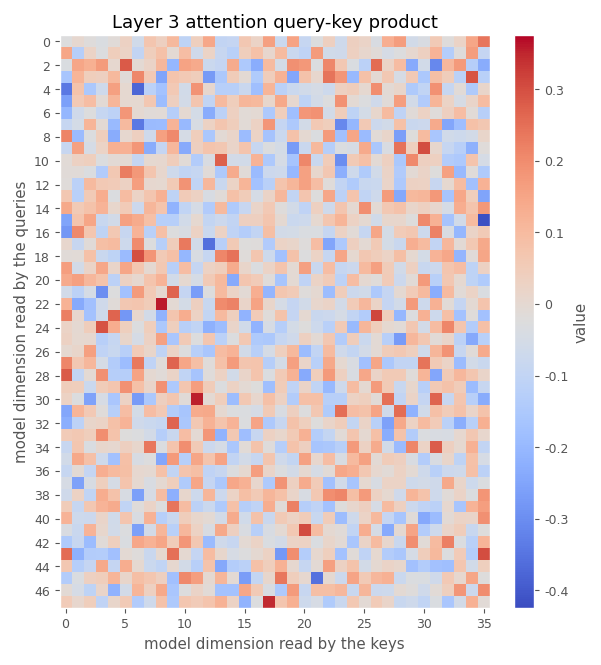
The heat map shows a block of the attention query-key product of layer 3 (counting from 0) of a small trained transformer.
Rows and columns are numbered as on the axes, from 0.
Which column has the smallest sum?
12
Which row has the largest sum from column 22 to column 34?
38
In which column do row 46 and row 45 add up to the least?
9
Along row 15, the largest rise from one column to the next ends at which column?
1
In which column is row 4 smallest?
6
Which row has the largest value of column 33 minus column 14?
46
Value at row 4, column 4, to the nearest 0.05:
0.15
